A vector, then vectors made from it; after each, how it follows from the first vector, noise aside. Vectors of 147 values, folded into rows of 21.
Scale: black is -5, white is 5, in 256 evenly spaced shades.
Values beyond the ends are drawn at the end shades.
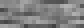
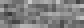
reversed, negated.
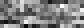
scaled up.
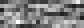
reversed, scaled up.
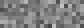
sign-scrambled.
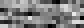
scaled up.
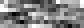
wrapped around, negated, scaled up.
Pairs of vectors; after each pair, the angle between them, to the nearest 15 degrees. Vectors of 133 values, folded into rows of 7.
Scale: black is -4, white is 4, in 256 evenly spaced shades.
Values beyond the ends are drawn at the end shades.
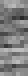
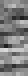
15 degrees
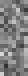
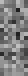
135 degrees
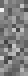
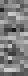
120 degrees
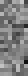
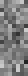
30 degrees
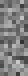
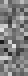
75 degrees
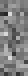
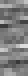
90 degrees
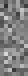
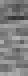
90 degrees
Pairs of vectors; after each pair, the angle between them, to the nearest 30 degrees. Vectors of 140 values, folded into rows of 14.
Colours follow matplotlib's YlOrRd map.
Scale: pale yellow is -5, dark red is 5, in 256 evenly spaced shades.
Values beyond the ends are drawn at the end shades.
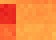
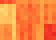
150 degrees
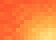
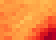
150 degrees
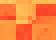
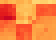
30 degrees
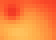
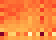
60 degrees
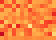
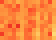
60 degrees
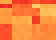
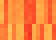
90 degrees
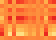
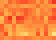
30 degrees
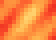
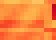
60 degrees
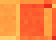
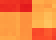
90 degrees
